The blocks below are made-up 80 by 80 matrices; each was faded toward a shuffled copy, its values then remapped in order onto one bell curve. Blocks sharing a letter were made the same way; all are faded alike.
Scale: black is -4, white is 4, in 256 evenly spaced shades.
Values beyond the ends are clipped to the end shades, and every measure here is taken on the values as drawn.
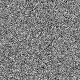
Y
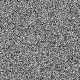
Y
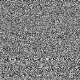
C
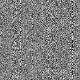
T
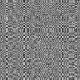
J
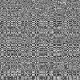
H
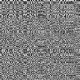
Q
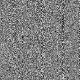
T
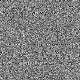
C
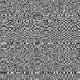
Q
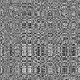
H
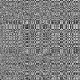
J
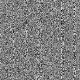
T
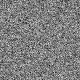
Y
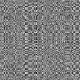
J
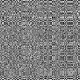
H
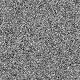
Y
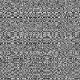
Q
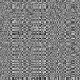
J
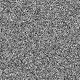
Y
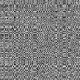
H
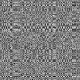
H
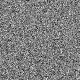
Y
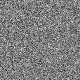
Y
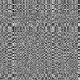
J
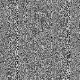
T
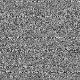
C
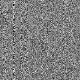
T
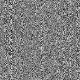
T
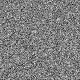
Y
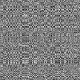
H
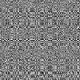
H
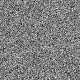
Y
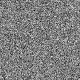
Y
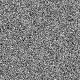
Y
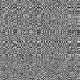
H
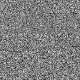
C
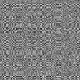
H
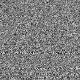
C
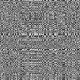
Q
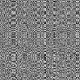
J
